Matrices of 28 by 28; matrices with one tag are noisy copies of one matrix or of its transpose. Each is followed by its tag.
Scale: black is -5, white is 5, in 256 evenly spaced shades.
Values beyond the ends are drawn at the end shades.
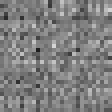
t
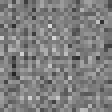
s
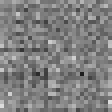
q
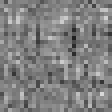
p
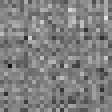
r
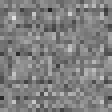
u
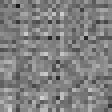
t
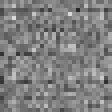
u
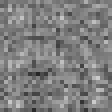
p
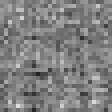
p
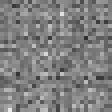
t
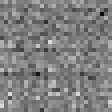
q
